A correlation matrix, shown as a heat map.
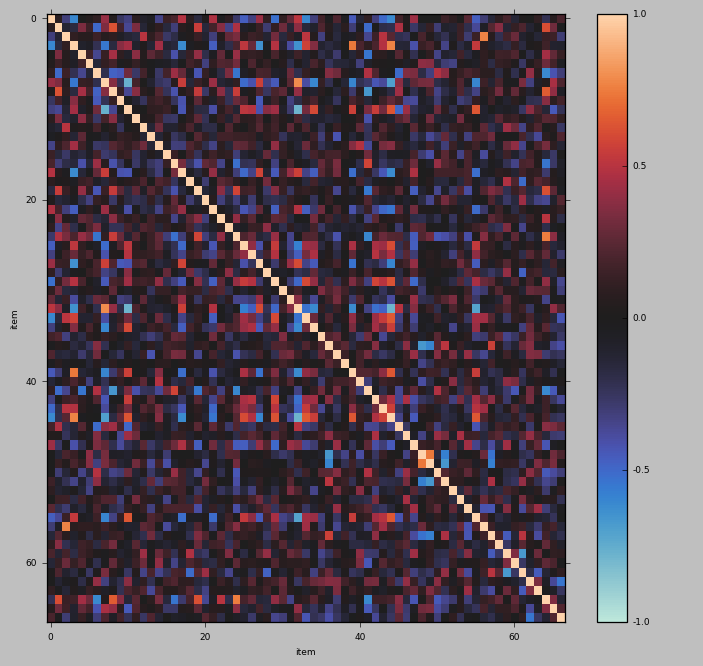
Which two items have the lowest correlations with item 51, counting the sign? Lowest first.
49, 48
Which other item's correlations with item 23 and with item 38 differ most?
48
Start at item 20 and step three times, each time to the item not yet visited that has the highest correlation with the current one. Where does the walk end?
36
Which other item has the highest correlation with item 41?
16
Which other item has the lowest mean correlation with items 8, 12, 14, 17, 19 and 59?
41
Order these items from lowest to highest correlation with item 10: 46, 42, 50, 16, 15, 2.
2, 16, 15, 50, 46, 42
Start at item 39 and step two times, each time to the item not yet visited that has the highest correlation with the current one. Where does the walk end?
44
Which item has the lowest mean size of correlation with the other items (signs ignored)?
38
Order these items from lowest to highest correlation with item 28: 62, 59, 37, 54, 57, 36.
57, 36, 37, 62, 54, 59
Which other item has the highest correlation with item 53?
46
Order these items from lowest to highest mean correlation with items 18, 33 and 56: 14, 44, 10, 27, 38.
27, 38, 10, 14, 44
